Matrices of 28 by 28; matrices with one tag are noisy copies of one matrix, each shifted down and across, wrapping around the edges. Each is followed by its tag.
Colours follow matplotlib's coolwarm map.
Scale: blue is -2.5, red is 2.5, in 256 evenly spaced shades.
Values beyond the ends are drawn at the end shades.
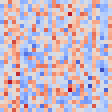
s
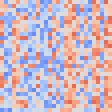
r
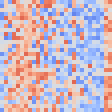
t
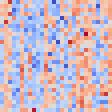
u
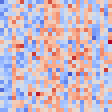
u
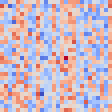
s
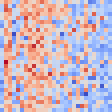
t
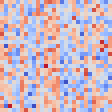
s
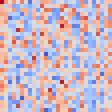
s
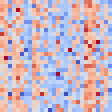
r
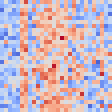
t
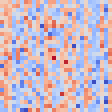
s
